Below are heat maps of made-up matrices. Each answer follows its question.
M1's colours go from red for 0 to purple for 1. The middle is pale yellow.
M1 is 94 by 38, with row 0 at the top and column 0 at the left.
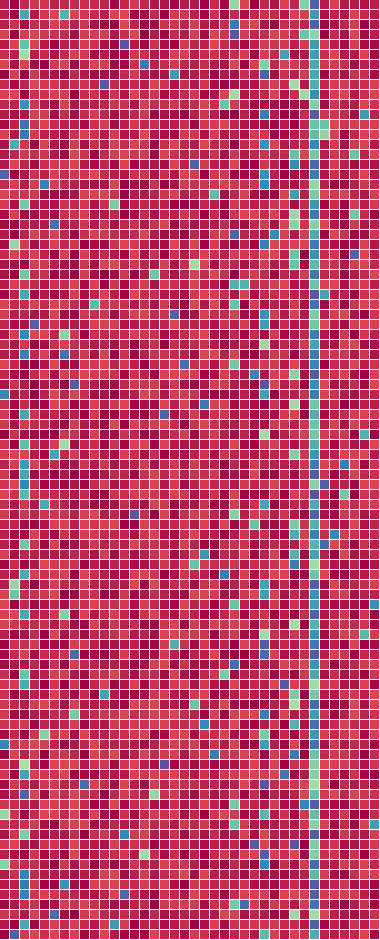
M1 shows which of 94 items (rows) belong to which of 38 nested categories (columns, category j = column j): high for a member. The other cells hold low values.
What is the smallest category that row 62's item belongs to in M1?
29
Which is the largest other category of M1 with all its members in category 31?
2
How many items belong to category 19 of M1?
4
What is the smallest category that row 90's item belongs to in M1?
24
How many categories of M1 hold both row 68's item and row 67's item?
2
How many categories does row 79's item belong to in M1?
3
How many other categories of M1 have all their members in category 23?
7
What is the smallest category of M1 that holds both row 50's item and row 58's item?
26
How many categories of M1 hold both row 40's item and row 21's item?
2
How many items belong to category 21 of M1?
2
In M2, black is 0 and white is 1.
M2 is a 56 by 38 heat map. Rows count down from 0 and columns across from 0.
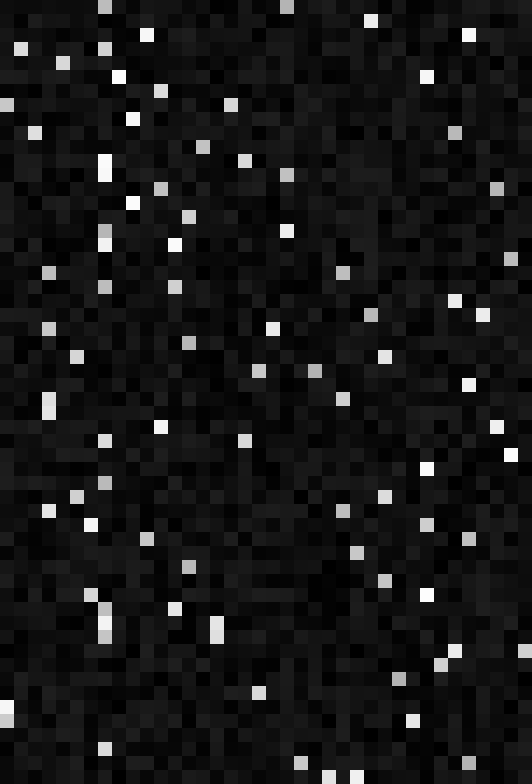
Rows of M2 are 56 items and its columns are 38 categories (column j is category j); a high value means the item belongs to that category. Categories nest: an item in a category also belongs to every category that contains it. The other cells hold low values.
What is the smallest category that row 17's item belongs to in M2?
12
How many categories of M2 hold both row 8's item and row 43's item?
0
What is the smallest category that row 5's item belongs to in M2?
8
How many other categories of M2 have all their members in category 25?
1
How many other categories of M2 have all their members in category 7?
5
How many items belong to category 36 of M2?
2
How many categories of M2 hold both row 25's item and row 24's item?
0
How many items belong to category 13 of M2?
3
